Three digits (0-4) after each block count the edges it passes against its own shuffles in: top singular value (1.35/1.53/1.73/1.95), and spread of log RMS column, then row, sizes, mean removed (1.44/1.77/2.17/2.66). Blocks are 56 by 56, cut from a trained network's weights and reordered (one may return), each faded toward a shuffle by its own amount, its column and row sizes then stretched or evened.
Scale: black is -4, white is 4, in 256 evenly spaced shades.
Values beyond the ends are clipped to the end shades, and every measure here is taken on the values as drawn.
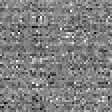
2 1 0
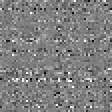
1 2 4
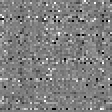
0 0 4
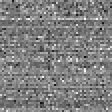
3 1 0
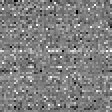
2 1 1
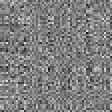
4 3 2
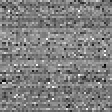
3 1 1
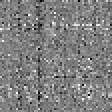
2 2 3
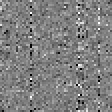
1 3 0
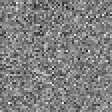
1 0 2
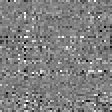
2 2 4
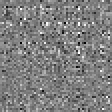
2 3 3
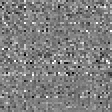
0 1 4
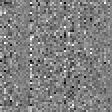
1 4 1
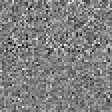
2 1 2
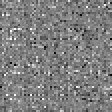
1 0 3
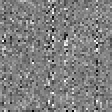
1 4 1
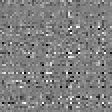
3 3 4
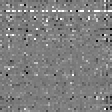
3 1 3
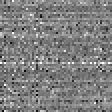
3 1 1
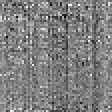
3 0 3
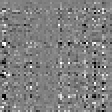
4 4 4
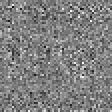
2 2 2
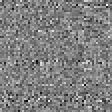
2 0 3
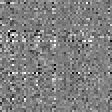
2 3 4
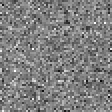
1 1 2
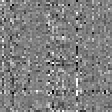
3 4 2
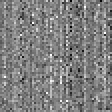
4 3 0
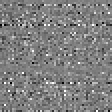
1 0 4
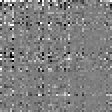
1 4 4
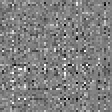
1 4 3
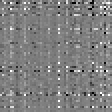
4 3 4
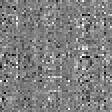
2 2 3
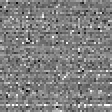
3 1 1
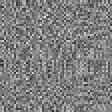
4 2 0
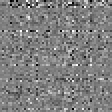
2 2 4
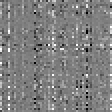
4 4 3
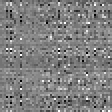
3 4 2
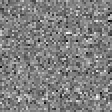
1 1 2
